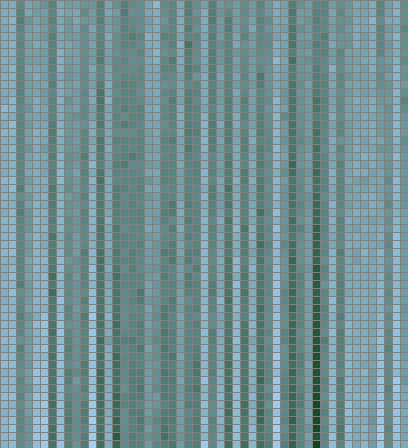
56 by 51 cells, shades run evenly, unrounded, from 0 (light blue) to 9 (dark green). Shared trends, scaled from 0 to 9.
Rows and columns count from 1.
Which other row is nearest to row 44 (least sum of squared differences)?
42
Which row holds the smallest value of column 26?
56
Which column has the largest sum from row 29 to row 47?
40
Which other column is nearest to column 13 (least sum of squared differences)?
29
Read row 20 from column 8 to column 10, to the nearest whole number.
2 4 4
